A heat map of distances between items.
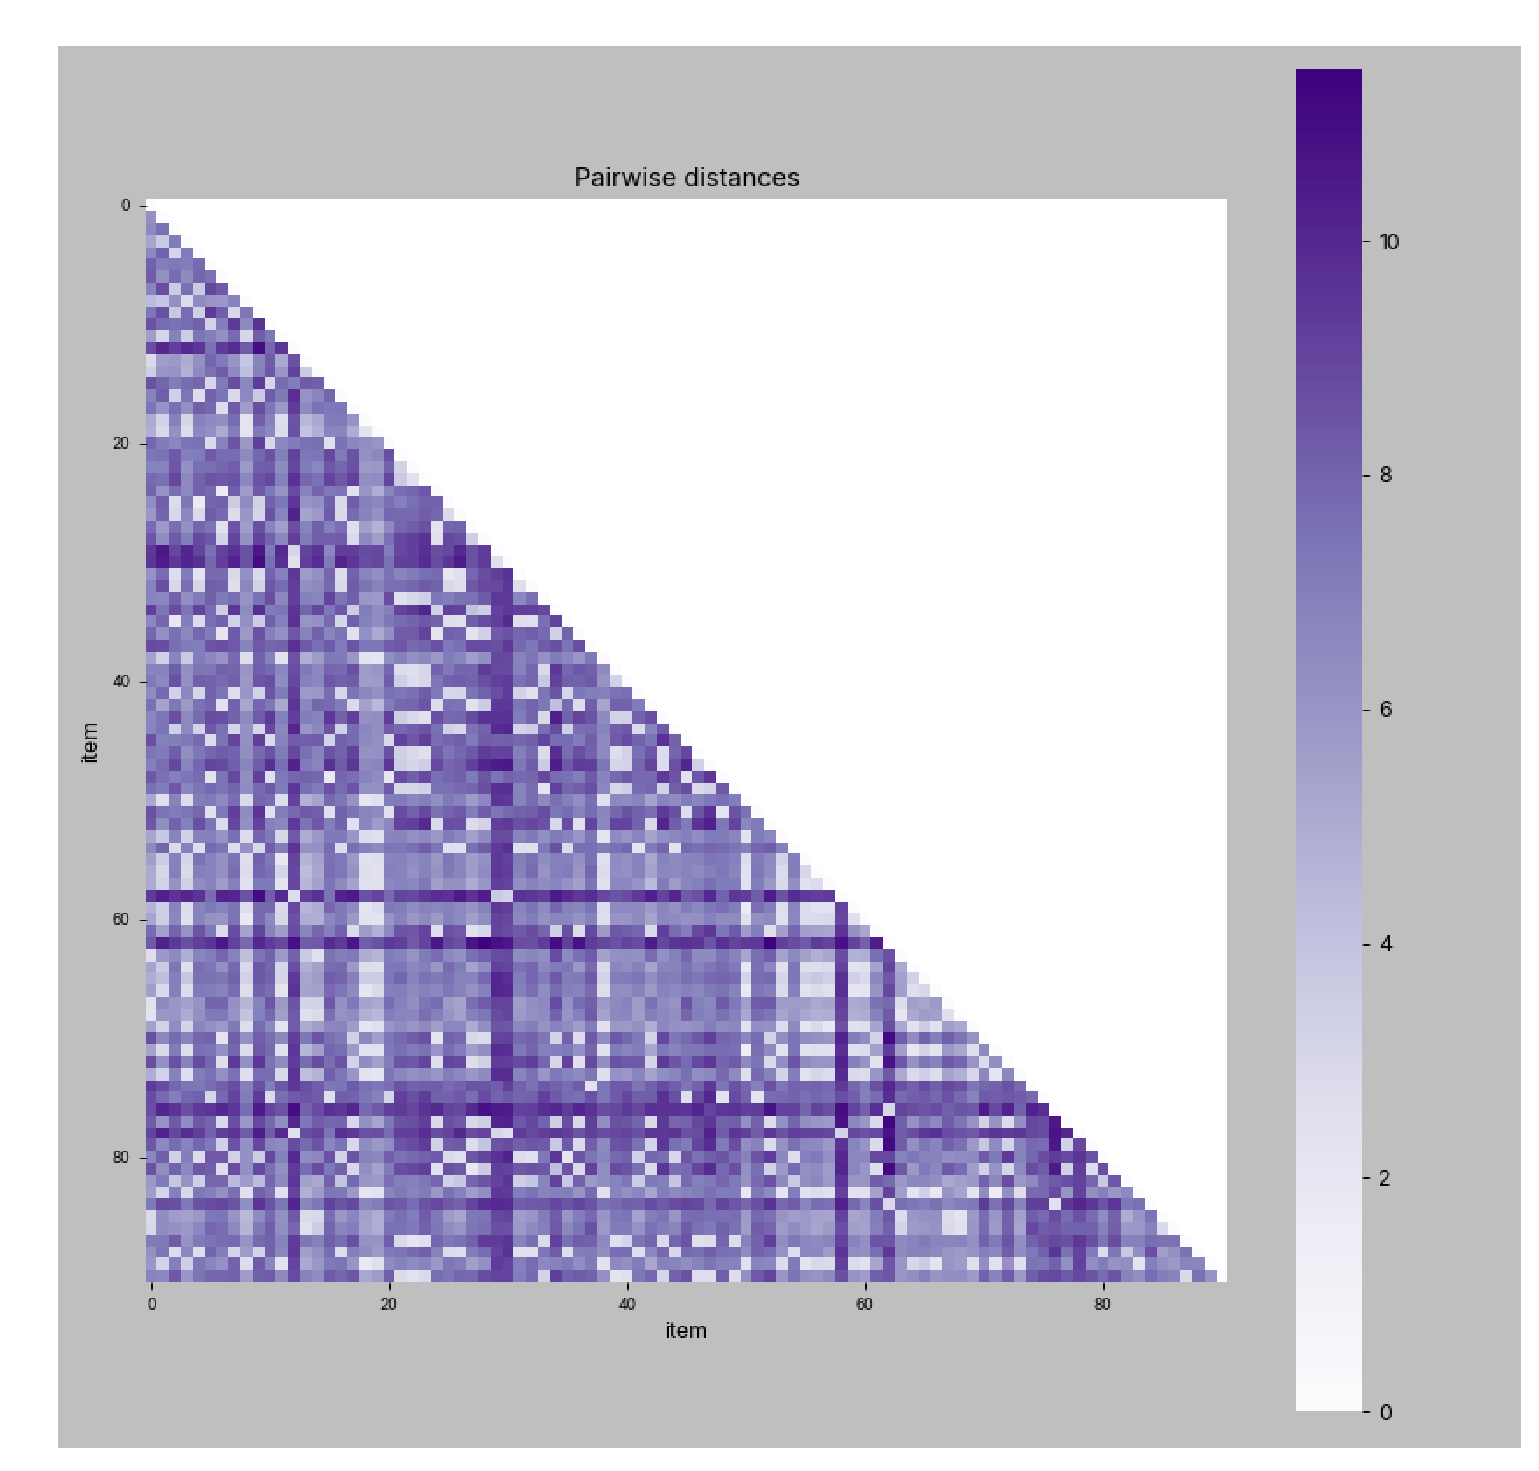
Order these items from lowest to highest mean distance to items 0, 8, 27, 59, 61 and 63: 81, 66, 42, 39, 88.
66, 42, 81, 88, 39
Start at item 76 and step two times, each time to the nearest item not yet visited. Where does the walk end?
62
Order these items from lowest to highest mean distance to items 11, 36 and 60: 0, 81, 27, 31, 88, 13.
27, 81, 13, 0, 88, 31
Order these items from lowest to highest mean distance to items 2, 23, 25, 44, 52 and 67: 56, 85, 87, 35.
35, 85, 56, 87
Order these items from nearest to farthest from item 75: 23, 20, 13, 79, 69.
20, 69, 79, 13, 23
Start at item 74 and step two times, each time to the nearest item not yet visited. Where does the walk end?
82
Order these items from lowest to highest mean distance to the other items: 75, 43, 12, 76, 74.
43, 75, 74, 12, 76
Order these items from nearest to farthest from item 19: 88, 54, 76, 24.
24, 88, 54, 76
